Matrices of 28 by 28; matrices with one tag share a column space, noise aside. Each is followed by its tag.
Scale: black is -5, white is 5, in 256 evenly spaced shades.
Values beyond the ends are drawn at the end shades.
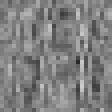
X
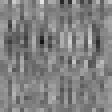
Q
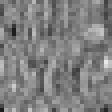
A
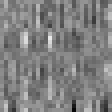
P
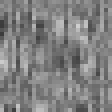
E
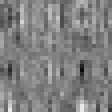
P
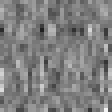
A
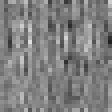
Q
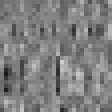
A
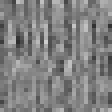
Q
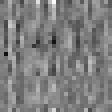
Q
